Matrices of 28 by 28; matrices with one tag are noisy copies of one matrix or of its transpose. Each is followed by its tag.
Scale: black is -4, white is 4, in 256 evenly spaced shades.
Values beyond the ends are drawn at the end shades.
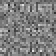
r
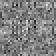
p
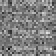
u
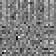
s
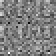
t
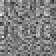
t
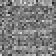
u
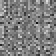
t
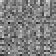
t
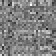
u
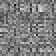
r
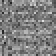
u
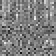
s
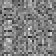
r
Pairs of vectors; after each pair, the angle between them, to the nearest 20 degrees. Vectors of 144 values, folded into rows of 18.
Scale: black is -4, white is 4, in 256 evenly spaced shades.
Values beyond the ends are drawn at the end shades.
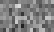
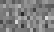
40 degrees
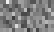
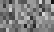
100 degrees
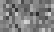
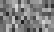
120 degrees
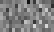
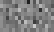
40 degrees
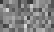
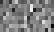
60 degrees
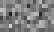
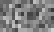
120 degrees
